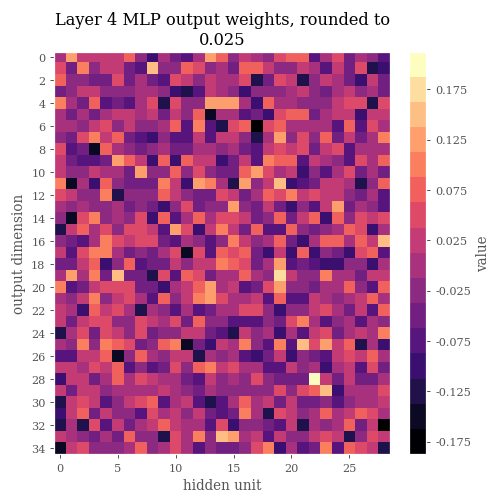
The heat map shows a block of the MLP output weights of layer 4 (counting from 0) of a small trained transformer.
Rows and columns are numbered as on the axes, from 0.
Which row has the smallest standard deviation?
3
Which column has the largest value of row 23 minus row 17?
20
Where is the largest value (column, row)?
22, 28
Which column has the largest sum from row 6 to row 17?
19
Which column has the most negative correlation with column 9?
15
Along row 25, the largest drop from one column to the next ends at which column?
11
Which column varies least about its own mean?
6
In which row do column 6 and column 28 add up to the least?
32
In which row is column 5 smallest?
26
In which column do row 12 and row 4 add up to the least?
5
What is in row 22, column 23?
0.05
